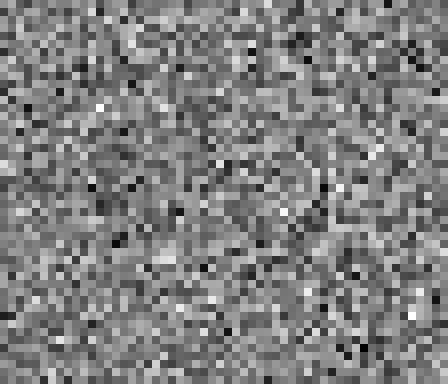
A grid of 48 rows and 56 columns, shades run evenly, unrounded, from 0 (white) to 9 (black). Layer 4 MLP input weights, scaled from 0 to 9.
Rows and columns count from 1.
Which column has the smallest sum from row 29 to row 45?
42
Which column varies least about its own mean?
25
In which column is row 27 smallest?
36
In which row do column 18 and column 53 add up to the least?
4
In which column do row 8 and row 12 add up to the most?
55
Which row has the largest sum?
11
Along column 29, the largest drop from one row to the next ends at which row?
43
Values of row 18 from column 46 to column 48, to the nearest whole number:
3 3 6
